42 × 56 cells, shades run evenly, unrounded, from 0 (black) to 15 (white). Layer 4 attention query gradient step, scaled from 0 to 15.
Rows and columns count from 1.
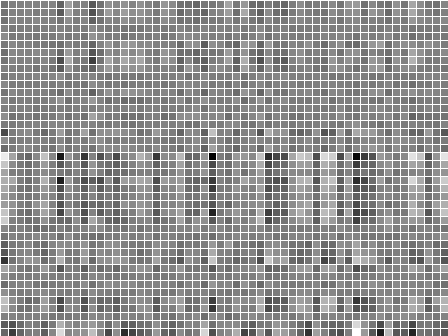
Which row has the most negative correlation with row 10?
9
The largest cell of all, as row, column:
42, 45
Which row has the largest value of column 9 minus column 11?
20
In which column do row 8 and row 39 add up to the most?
52
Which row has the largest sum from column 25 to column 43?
28
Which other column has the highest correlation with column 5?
7
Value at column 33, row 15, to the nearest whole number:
9
